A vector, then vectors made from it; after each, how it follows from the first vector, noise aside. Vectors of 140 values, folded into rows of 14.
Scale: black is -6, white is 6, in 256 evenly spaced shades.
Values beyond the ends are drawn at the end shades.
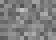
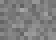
shrunk.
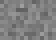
negated, shrunk.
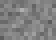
shrunk.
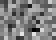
reversed, negated, scaled up.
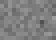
wrapped around, negated, shrunk.
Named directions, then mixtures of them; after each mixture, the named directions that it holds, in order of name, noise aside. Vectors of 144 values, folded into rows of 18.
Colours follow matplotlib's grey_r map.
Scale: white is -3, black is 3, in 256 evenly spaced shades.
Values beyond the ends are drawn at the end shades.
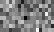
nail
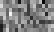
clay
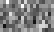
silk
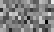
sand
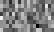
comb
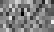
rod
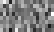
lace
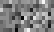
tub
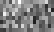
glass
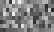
glass.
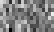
clay, comb, lace.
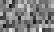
lace, nail, silk.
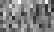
glass, rod.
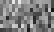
glass.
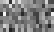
glass, lace, rod.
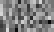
clay, tub.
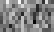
glass, rod, silk.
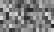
nail, sand.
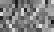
comb, rod.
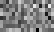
comb, nail.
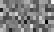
sand.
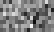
glass, sand, tub.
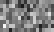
nail, sand, silk.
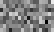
sand.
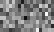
nail.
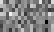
clay, sand.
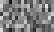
comb, lace, rod.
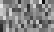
clay.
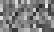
comb, rod, tub.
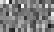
lace, nail, silk.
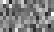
lace.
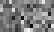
tub.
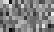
lace, nail, silk.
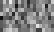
comb.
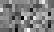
tub.
